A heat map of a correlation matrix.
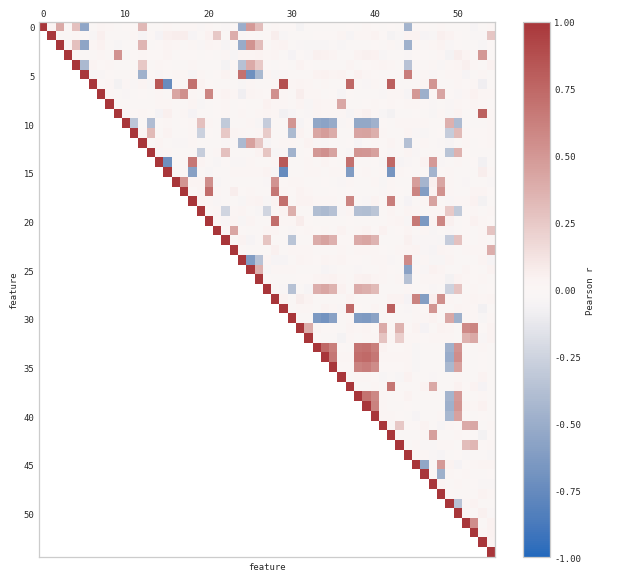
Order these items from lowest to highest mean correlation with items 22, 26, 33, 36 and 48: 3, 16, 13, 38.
3, 16, 13, 38
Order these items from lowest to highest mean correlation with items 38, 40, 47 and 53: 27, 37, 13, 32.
32, 37, 27, 13
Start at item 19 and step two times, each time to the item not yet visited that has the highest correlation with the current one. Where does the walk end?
10
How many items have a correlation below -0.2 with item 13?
4
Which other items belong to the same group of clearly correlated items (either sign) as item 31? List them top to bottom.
32, 41, 43, 51, 52
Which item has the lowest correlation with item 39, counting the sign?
30
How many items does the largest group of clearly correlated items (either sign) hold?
15
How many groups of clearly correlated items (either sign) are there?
8
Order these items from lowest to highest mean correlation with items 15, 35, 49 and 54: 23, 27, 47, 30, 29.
29, 47, 30, 27, 23
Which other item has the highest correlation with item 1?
23
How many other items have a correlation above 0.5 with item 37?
5
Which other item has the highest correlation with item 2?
25
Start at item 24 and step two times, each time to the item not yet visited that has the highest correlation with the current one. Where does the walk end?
44
